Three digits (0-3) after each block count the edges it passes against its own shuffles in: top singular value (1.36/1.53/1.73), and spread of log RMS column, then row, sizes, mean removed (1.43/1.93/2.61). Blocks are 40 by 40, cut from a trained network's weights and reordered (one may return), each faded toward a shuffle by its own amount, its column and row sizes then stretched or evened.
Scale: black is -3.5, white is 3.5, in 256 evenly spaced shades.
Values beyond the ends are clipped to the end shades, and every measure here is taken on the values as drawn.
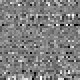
1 0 3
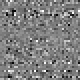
0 1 3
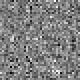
2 1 1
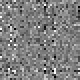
0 2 1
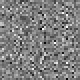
2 2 0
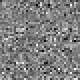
1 1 2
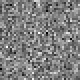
0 1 0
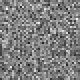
2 0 0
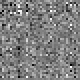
3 2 2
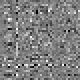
2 2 2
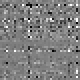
1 2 3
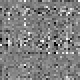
0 2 3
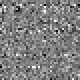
2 1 2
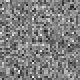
1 2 0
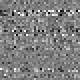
1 0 3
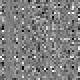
1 3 1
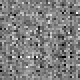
1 1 2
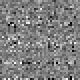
0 1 2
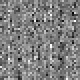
2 2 1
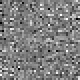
0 2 1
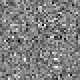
0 0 1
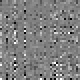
2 3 2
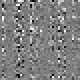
1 3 1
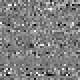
0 0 3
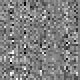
1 3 0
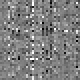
1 3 1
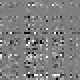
1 3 3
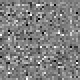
0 2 2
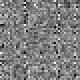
2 2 1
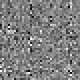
1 2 1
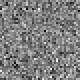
1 0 1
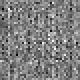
2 1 1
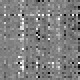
3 3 2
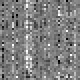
3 3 0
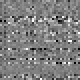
1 1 3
